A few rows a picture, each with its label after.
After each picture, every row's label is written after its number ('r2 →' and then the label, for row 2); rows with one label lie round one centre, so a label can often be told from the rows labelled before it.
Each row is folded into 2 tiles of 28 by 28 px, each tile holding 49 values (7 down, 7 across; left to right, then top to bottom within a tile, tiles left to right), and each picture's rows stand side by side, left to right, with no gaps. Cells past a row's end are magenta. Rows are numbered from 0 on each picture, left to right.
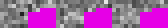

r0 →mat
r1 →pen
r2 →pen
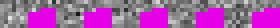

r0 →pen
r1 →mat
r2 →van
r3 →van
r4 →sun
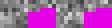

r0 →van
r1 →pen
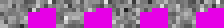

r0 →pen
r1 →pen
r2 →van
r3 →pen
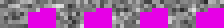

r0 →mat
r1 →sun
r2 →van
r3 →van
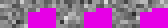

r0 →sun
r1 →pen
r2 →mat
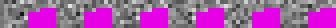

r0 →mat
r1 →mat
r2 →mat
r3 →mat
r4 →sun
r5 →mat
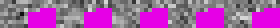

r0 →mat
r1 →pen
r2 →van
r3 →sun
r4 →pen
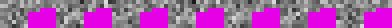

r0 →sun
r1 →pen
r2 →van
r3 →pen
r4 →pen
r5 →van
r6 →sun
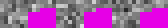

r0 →pen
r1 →sun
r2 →van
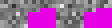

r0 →sun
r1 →sun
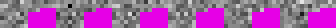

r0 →sun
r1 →sun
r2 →sun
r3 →sun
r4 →mat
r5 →mat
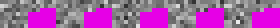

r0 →sun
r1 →pen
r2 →sun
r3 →pen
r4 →sun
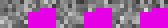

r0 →van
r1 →pen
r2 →pen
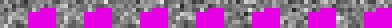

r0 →pen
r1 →pen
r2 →pen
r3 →pen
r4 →mat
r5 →van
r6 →van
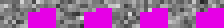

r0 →sun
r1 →mat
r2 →sun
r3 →van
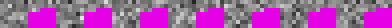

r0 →pen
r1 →mat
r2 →van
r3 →pen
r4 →sun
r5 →sun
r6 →van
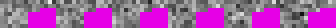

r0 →pen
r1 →van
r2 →van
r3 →van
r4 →pen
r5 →mat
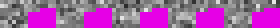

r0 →sun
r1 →van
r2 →pen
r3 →pen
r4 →pen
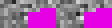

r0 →mat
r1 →mat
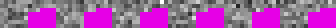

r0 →mat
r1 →pen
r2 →pen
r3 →mat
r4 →pen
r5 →mat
